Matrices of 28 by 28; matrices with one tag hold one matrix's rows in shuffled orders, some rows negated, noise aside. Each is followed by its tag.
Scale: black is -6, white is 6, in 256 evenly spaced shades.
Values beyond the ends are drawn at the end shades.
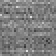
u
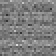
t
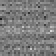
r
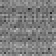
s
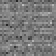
t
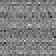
s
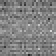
s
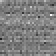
r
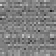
r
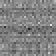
s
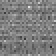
s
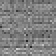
u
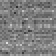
t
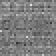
u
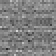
t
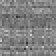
u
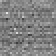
t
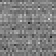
s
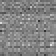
r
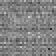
s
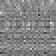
r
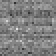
t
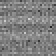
s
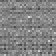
s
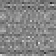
r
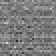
t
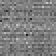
u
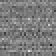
s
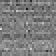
u
